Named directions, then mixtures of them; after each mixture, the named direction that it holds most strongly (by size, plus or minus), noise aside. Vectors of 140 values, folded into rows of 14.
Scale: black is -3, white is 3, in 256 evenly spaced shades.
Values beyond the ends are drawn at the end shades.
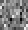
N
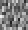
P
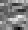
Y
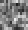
Y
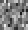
N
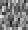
P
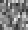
P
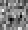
P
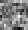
Y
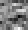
Y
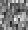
P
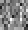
N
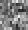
Y
